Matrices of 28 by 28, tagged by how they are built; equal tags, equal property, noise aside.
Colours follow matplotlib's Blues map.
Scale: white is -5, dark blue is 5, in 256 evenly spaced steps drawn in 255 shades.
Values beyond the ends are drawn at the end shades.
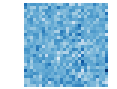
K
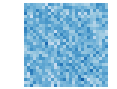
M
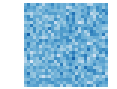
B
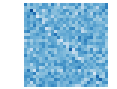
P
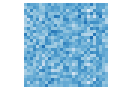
B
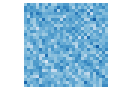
M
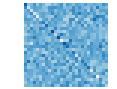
P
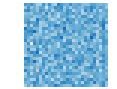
B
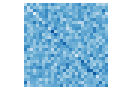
P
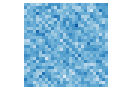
M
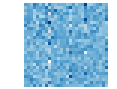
K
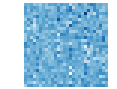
K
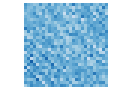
M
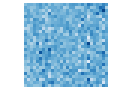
K
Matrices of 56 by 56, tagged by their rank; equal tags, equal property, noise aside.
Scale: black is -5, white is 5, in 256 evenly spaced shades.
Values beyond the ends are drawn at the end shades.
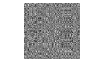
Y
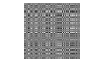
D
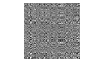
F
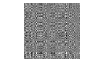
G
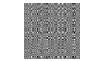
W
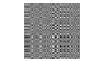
D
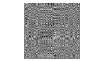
F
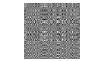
G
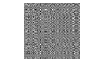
G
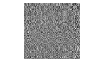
Y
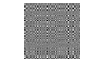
D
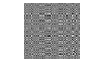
W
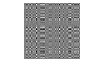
D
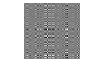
D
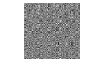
Y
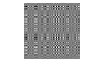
D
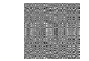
G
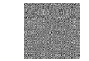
Y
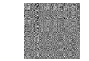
Y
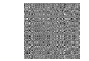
G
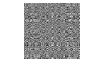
F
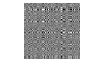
W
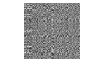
F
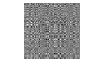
G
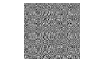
F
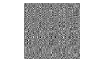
Y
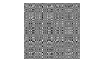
W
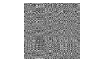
F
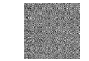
Y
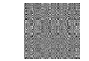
G
